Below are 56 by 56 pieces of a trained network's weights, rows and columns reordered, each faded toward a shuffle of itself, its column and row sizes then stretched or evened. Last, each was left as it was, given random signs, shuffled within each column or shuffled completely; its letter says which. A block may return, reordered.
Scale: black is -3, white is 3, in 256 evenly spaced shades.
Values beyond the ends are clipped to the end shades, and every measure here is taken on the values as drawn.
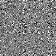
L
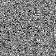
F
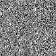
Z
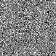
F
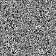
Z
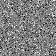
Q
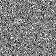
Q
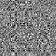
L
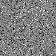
Z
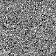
Z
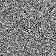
Z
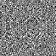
L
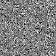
Z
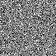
Q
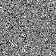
Z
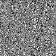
Z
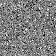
Q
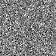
Z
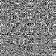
L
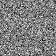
Q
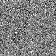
Q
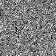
F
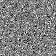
Q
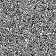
Q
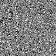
Z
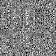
L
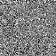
F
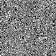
Z
